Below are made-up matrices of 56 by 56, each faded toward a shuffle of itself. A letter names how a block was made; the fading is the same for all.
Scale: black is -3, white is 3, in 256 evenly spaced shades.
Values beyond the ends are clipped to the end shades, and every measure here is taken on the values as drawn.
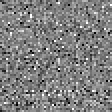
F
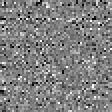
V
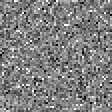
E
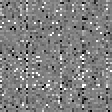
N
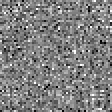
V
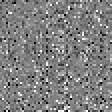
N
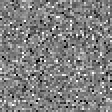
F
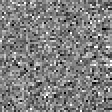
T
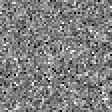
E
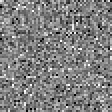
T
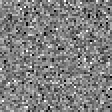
E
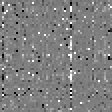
N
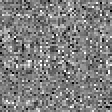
V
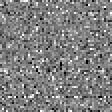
F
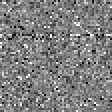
F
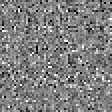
V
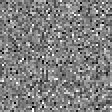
T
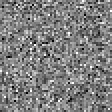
T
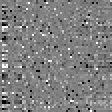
N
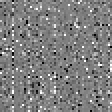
N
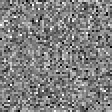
T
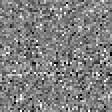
F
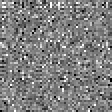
V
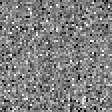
F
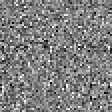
T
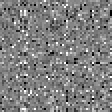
N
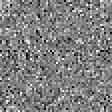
V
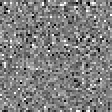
V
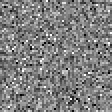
E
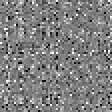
N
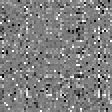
N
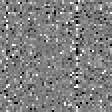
N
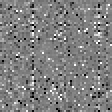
N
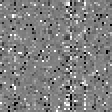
N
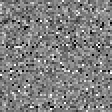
F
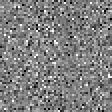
V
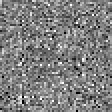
T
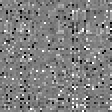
N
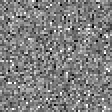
E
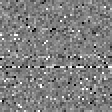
F
